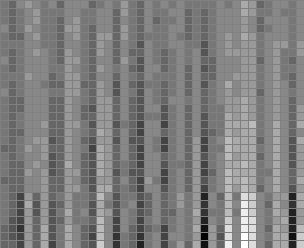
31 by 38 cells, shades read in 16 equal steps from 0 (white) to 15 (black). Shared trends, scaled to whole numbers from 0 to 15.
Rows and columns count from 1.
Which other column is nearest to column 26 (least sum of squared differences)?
37
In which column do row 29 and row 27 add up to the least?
31
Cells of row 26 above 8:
13
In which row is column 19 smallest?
23
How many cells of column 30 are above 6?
17
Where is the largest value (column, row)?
26, 30
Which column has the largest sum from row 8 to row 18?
18
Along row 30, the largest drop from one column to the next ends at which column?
38
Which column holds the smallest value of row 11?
29
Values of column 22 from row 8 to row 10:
8 8 8
